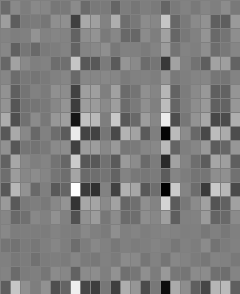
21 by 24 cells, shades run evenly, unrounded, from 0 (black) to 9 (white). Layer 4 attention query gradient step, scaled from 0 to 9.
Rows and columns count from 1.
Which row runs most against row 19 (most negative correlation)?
3
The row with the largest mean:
9
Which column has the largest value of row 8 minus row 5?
17
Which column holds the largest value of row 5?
8
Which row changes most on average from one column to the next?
14
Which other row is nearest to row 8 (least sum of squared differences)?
11
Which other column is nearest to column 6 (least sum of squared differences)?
15
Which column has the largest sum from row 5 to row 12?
12
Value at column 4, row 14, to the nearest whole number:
4
